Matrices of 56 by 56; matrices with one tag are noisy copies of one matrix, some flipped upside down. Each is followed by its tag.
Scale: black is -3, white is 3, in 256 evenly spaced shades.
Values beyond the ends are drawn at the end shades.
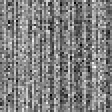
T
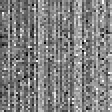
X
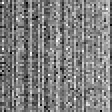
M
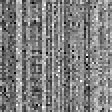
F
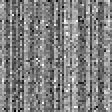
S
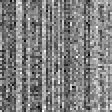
F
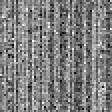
T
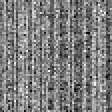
T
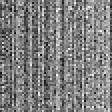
M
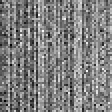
X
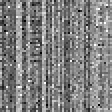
F
